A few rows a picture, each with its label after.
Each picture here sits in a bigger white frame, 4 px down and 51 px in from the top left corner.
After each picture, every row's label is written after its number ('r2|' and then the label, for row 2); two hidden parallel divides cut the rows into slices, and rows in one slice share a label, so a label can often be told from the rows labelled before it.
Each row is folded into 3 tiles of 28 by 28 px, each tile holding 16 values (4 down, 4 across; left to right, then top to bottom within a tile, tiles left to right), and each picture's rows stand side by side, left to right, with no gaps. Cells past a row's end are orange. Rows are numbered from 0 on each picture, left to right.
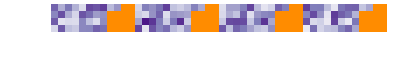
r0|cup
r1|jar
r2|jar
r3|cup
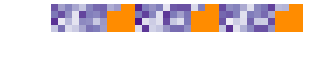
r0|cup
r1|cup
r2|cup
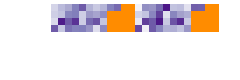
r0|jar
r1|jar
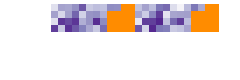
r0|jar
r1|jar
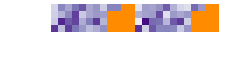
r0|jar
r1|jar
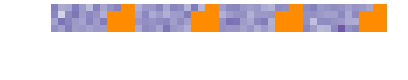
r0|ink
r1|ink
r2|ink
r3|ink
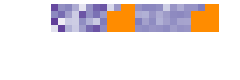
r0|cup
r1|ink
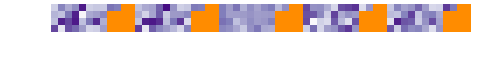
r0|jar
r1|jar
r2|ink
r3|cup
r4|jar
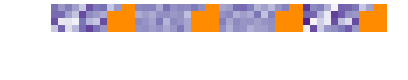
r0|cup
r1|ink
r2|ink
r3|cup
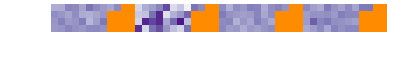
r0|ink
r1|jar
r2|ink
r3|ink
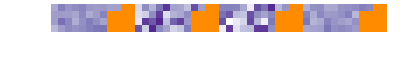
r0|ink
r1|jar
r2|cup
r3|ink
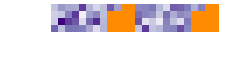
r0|jar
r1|cup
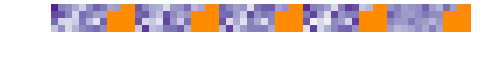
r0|cup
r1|cup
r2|cup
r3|cup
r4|ink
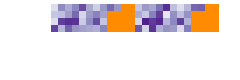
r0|jar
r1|jar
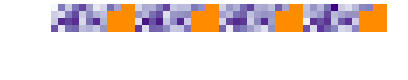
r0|jar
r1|jar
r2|jar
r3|jar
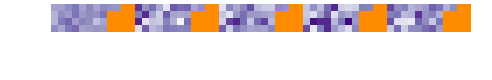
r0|ink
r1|cup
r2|jar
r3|jar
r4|cup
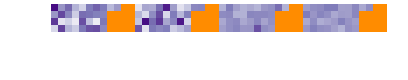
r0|cup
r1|jar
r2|ink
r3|ink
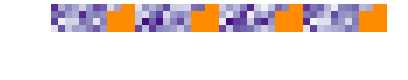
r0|cup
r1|jar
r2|jar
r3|cup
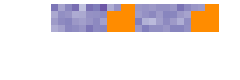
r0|ink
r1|ink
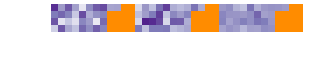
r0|cup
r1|jar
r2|ink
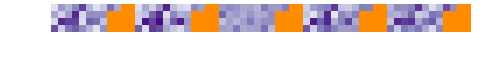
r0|jar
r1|jar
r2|ink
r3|jar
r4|jar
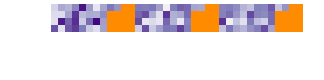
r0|jar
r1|cup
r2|cup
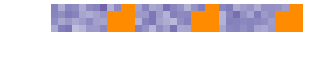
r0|ink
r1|ink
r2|ink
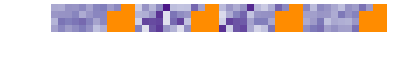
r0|ink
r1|jar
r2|jar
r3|ink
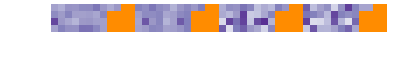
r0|ink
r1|ink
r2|jar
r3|cup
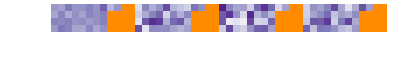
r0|ink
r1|jar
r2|cup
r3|jar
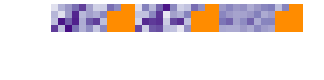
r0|jar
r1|jar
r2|ink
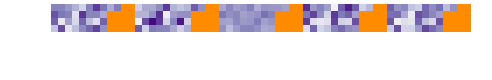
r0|cup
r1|jar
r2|ink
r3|cup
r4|cup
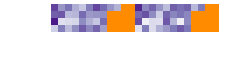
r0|cup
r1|cup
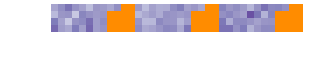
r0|ink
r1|ink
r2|ink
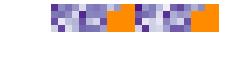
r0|cup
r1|cup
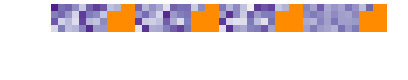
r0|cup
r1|cup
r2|cup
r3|ink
